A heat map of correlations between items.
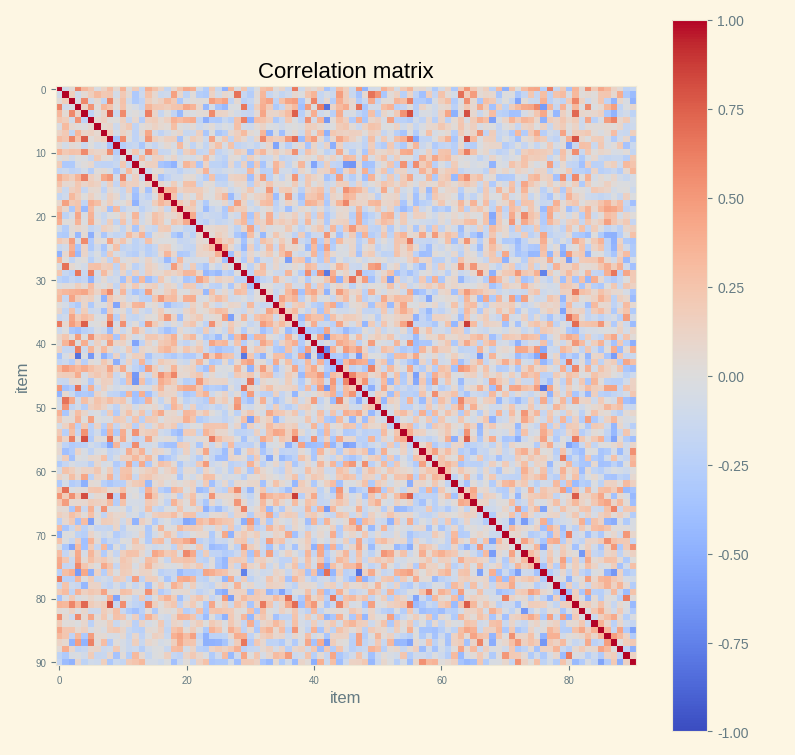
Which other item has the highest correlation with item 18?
45
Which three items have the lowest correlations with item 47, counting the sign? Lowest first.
76, 42, 49
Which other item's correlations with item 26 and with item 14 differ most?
79
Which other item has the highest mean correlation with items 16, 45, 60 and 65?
18
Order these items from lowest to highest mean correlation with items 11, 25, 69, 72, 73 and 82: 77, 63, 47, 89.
63, 89, 77, 47
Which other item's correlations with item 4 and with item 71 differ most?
55
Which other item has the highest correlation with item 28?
1
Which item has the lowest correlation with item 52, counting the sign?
30
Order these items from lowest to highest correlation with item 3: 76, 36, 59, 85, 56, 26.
76, 26, 56, 59, 85, 36
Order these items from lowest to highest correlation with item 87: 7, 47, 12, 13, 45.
13, 45, 12, 7, 47
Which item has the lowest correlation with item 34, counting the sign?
9
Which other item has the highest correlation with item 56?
12
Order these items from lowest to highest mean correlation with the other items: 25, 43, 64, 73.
25, 43, 73, 64
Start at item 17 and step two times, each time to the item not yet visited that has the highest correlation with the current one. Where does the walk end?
80
